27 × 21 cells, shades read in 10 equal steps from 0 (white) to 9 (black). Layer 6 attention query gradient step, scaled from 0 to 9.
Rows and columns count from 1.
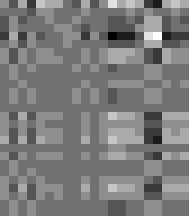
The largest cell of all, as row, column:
5, 13
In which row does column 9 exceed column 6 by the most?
1
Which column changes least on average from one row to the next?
8
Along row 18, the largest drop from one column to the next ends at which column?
19
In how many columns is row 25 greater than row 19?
3
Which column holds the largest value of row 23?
18
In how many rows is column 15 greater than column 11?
6
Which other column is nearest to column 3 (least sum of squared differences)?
21
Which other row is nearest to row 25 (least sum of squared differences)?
16
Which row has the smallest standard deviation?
14
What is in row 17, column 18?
7
